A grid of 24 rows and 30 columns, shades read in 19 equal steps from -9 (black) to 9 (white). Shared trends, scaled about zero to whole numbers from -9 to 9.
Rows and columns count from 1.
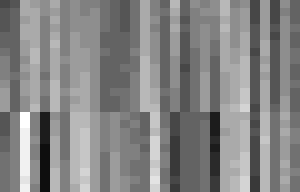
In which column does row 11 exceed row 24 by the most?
5
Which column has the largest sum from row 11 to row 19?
3
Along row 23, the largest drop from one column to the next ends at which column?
26
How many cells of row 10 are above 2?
6
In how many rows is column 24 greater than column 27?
2
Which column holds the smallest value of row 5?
28
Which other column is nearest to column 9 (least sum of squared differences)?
16
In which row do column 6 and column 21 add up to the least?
15
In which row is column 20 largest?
1
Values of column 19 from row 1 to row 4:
-2 -2 -3 -2
